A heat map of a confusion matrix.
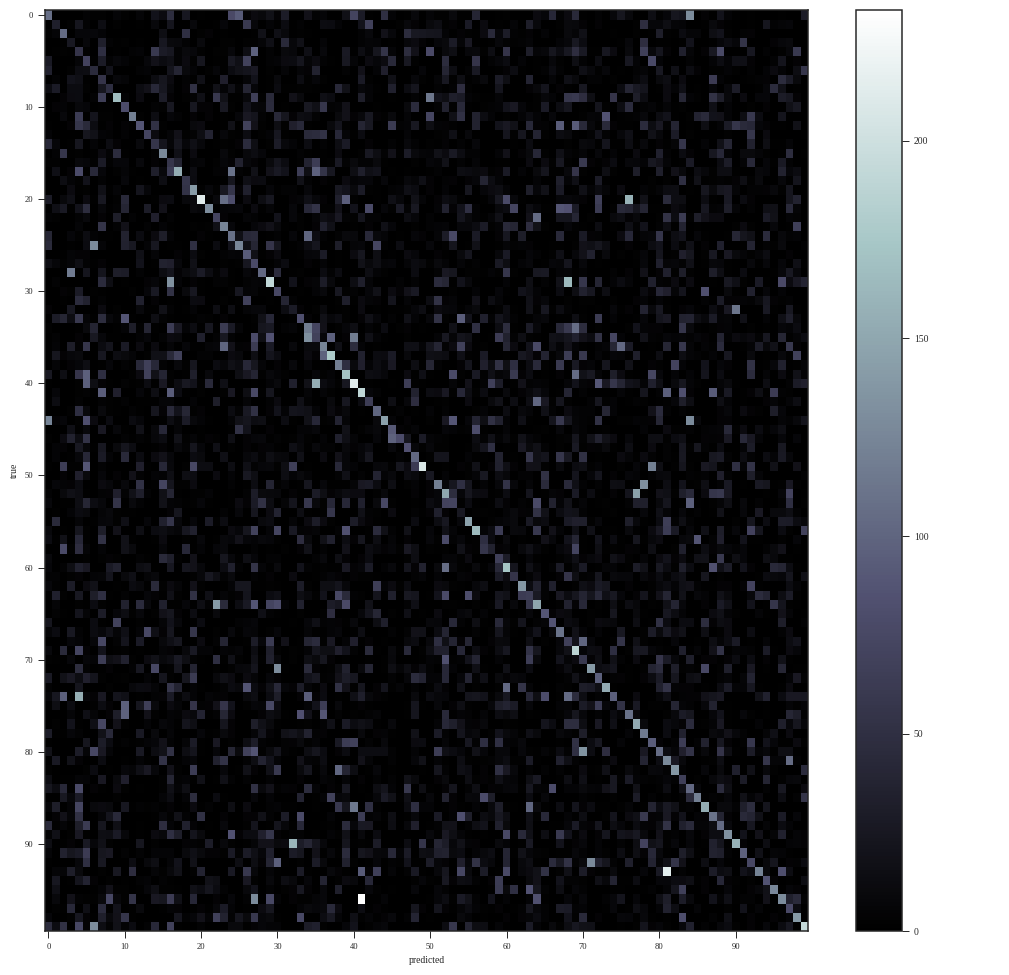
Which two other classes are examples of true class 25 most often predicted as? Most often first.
6, 43
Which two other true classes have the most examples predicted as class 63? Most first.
86, 95
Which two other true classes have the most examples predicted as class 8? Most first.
96, 78
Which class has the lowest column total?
46
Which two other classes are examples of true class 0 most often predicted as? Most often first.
84, 25
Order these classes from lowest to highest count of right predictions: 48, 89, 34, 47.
47, 48, 34, 89
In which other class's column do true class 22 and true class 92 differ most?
71
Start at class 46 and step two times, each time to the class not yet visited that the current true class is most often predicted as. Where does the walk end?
56
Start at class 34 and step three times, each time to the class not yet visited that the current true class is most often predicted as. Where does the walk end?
27
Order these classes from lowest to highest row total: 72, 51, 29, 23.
23, 72, 51, 29
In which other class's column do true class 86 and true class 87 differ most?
40
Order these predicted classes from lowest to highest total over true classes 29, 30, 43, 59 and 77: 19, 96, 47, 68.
47, 19, 96, 68
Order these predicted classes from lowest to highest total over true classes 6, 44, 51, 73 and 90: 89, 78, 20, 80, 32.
20, 89, 80, 32, 78
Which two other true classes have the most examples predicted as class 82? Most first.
38, 92
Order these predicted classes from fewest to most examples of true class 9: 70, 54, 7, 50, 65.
65, 54, 70, 7, 50
